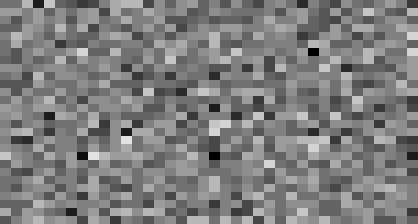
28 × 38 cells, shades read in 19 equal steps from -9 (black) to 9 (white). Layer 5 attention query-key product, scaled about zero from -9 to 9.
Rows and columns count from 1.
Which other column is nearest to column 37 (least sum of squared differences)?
19
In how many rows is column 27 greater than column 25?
15
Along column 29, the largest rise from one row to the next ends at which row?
18
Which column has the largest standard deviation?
20
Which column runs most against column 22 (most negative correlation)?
9
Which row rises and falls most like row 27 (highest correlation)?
3
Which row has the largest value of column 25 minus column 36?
21
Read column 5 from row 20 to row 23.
3 -1 2 -2
